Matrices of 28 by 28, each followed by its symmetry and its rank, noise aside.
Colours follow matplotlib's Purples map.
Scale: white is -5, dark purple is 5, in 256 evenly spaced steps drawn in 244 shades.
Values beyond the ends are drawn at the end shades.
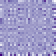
antisymmetric, rank two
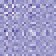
symmetric, rank two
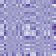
no symmetry, rank two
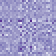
no symmetry, rank three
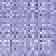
no symmetry, rank three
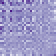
symmetric, rank two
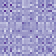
symmetric, rank two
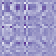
no symmetry, rank two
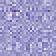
no symmetry, rank four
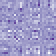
no symmetry, rank four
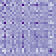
symmetric, rank two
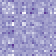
symmetric, rank three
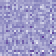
antisymmetric, rank four
